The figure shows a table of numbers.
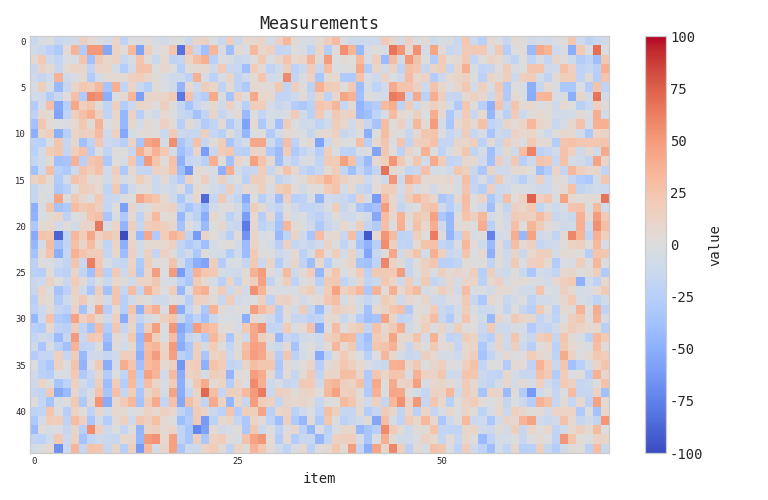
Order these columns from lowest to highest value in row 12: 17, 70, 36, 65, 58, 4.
4, 17, 58, 36, 65, 70
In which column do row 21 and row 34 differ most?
11
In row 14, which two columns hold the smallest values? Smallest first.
19, 23
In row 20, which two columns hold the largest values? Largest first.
8, 69
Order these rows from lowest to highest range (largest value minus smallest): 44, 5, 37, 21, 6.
5, 37, 44, 6, 21
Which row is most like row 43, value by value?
34
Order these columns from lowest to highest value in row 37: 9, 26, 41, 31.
9, 41, 31, 26
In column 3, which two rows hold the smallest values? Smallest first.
21, 44
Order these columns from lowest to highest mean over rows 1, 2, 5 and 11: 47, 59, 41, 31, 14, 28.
41, 59, 31, 14, 28, 47
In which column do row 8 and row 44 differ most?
42
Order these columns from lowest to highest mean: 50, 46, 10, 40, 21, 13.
13, 21, 40, 50, 46, 10
